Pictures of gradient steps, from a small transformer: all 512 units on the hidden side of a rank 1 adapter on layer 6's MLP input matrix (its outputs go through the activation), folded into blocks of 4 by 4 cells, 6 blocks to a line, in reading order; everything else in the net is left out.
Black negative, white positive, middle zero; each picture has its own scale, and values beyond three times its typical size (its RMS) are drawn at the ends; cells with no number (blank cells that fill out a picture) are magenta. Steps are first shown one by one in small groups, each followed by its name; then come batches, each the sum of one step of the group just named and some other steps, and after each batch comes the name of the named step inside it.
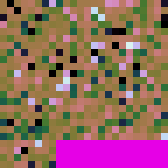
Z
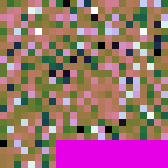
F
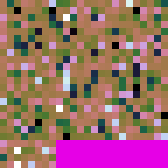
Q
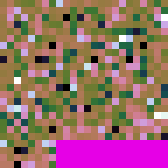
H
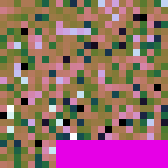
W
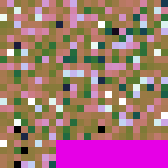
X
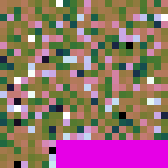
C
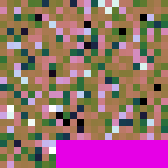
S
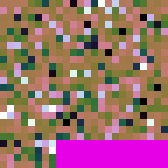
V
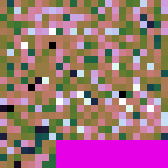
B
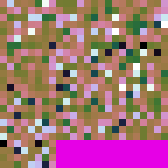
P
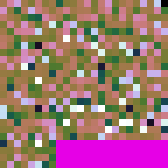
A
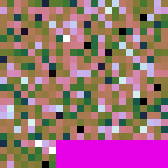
S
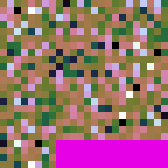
F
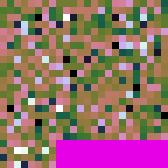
Q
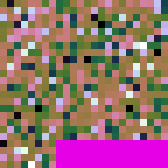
F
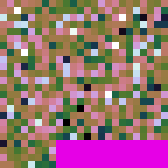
W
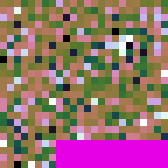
H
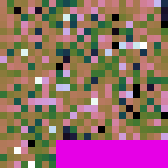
Q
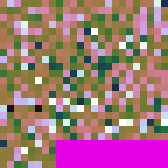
A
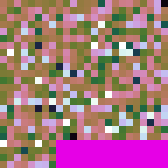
A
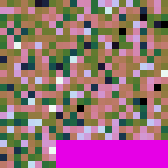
S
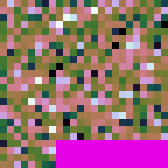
Z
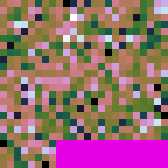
W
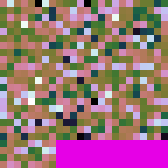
Q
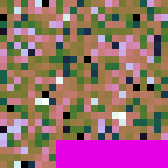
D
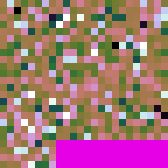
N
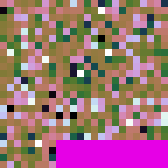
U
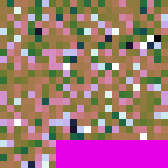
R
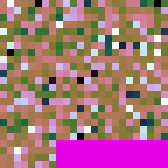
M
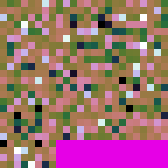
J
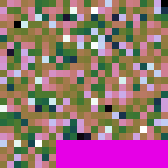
M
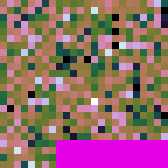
D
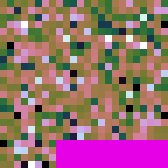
J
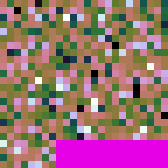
M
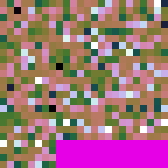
U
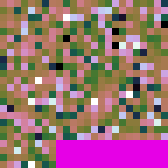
U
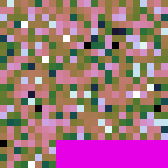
J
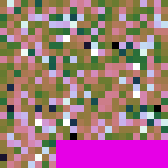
N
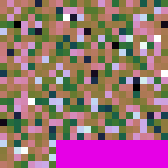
M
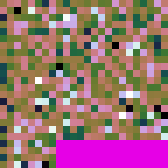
D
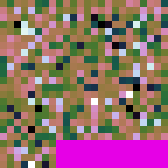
J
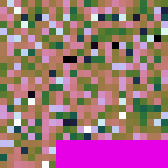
R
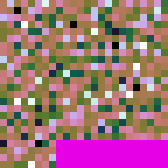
J
